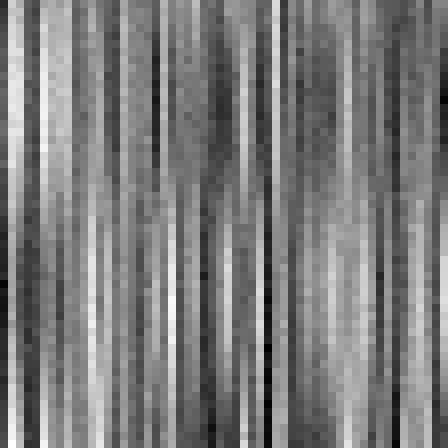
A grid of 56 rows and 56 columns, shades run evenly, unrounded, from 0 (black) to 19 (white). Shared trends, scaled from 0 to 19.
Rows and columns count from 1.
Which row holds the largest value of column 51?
56
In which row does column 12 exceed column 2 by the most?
41
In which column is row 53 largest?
2
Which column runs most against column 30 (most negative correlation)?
54
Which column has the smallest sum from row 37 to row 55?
34
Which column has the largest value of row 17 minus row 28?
3
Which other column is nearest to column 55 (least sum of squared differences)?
37
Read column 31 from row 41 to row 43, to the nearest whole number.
8 8 8
